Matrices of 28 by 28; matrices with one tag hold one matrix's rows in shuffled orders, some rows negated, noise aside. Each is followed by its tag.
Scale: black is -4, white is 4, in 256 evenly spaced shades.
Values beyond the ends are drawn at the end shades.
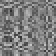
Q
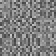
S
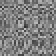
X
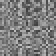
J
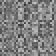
X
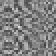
Q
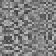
Q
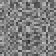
J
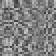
Q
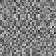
S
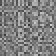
X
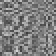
Q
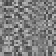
Q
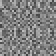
S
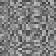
J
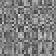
X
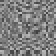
J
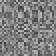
X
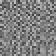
S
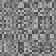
X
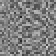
J
